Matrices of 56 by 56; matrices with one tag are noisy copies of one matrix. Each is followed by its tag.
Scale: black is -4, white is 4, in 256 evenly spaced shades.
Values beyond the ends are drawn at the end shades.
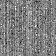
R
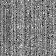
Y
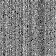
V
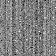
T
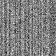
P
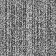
R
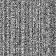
P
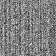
P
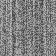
T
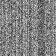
V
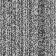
V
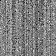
T
